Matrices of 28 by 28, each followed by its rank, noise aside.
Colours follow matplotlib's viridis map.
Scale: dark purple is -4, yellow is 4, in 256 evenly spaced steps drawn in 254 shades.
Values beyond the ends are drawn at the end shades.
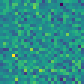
six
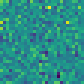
six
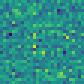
six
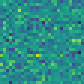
six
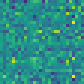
six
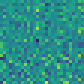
six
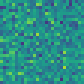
seven
